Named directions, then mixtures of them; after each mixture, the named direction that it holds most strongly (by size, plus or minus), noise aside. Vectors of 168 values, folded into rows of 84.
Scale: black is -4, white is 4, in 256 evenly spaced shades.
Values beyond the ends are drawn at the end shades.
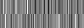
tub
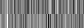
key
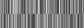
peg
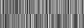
tub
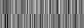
tub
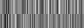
tub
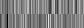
key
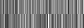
key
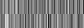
key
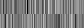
tub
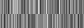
peg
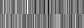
tub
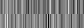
key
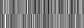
tub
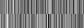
key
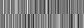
tub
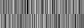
tub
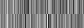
key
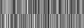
tub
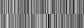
key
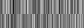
peg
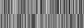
peg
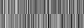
tub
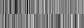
tub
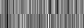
key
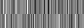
tub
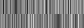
tub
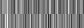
key
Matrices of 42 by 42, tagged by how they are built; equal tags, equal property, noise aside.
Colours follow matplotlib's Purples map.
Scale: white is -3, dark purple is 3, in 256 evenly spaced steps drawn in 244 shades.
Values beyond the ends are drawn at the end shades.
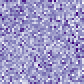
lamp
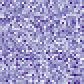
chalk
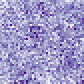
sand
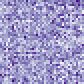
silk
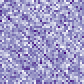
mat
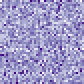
chalk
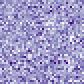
chalk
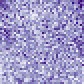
sand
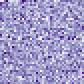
chalk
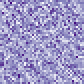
mat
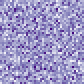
silk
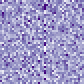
lamp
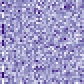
lamp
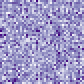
silk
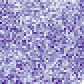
sand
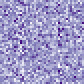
lamp
